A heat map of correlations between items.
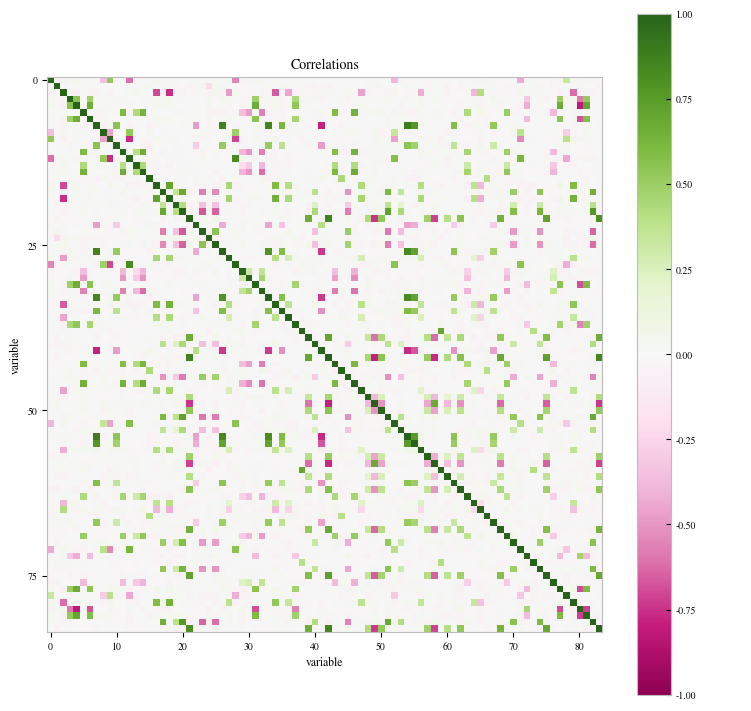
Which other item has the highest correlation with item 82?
20
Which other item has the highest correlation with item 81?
4
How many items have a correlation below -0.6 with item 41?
5
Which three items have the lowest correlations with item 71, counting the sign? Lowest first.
9, 0, 78
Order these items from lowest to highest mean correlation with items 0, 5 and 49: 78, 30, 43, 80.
30, 80, 78, 43
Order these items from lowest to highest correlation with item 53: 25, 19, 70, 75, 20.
25, 75, 19, 70, 20
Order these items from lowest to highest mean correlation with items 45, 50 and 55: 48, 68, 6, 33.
6, 48, 68, 33
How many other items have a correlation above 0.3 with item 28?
4
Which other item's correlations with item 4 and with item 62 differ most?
80
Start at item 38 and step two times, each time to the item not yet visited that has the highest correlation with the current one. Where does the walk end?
73
